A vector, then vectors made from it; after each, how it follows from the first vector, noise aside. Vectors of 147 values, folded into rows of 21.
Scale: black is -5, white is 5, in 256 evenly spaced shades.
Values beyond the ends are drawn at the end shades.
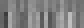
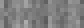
wrapped around, shrunk.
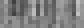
reversed, negated.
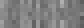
wrapped around, shrunk.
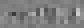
reversed, negated, partly zeroed.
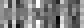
wrapped around, scaled up.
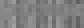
wrapped around, negated, shrunk.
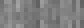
wrapped around, shrunk.
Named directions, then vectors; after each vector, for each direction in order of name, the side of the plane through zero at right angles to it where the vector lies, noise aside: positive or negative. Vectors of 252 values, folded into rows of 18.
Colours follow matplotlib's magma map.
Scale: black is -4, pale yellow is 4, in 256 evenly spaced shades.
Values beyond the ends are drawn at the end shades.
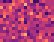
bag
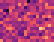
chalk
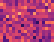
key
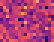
negative, negative, positive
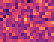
negative, positive, positive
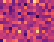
negative, negative, negative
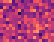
negative, positive, negative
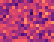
negative, positive, positive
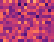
negative, negative, negative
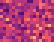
negative, positive, negative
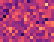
negative, positive, positive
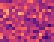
positive, negative, positive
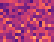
negative, positive, negative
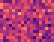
positive, negative, positive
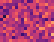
negative, positive, positive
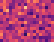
negative, negative, positive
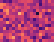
positive, negative, positive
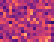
positive, positive, negative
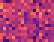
positive, negative, positive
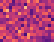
negative, negative, positive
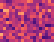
positive, negative, positive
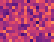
negative, positive, positive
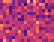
negative, negative, negative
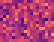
negative, positive, positive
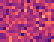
negative, positive, positive
